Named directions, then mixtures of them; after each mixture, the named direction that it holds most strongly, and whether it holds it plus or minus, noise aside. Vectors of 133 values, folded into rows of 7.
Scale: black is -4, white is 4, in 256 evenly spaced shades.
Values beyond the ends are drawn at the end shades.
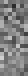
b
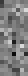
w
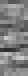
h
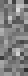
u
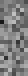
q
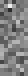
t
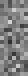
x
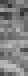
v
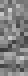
t, minus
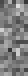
u, plus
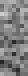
v, minus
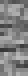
h, plus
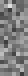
t, plus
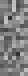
u, minus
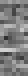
h, minus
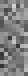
b, minus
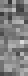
u, minus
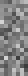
q, minus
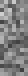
t, minus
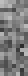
v, minus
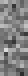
b, plus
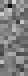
t, minus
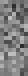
b, plus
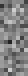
q, plus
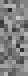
b, minus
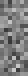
x, plus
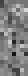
w, plus
